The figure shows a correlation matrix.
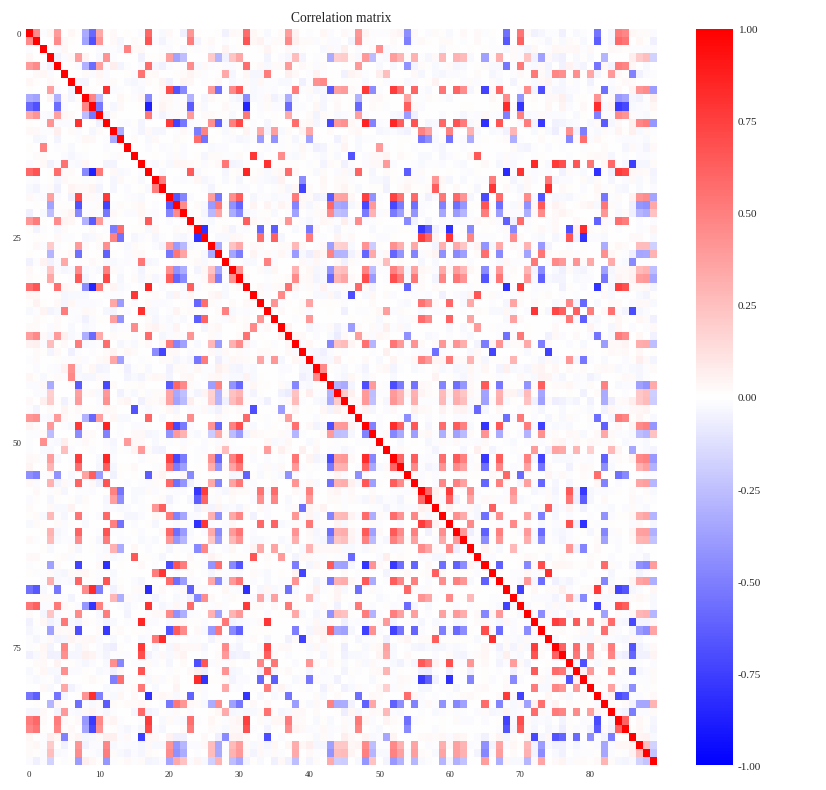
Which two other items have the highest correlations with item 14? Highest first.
2, 50
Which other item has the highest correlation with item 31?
17
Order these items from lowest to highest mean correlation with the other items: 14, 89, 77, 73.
73, 89, 14, 77
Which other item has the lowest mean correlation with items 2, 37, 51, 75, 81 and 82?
86
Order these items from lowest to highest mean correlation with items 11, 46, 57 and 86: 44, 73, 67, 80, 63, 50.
73, 80, 50, 63, 44, 67
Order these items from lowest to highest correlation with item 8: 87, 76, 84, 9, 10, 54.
84, 10, 87, 76, 54, 9
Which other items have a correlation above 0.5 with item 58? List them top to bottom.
19, 66, 74
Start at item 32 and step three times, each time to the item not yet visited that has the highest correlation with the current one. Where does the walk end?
36
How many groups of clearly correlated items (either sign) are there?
8
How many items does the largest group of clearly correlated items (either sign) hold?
30
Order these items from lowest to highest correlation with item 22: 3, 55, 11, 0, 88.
11, 55, 88, 3, 0
